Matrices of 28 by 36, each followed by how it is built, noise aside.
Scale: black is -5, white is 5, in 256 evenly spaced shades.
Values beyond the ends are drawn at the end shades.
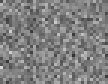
repeating rows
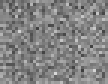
repeating rows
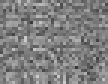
blocks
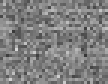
blocks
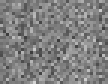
repeating rows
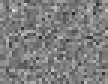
blocks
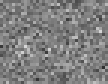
noise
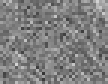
Toeplitz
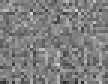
low rank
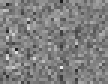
uneven columns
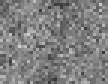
smooth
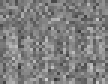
blocks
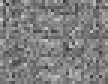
blocks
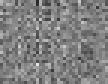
low rank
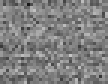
blocks
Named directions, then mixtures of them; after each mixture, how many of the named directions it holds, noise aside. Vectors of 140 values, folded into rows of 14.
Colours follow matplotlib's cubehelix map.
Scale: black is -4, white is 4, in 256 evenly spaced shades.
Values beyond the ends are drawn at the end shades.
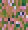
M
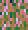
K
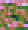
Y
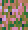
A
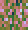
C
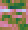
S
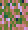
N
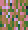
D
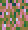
one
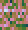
four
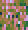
two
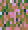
one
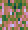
two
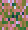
two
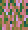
two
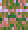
four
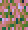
two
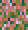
two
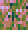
four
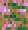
three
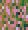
four
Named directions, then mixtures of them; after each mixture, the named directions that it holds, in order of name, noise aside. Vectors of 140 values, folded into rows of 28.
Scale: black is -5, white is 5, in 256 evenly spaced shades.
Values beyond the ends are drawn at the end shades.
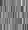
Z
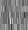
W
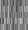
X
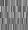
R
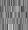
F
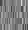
Z.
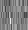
F, W.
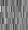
R, X.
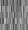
R, X.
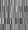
X.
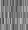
X.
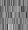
F.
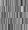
F, Z.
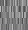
R.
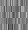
F.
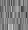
F.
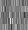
W.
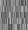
W, Z.
